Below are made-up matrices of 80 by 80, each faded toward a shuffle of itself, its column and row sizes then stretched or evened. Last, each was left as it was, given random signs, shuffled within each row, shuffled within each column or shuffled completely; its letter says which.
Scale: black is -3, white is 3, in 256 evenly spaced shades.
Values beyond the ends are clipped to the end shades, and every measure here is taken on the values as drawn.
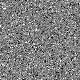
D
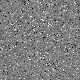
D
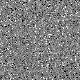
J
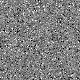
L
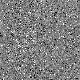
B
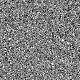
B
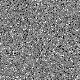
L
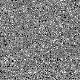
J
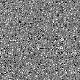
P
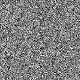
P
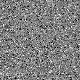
L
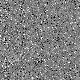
B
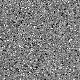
L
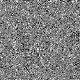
P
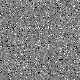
J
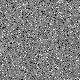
D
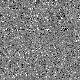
L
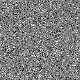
J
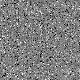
B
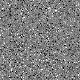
J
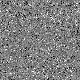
L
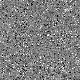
J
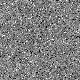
D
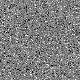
B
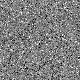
D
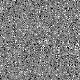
P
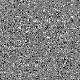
P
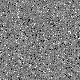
D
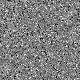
D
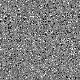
J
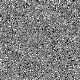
J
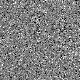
B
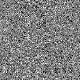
P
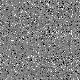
J
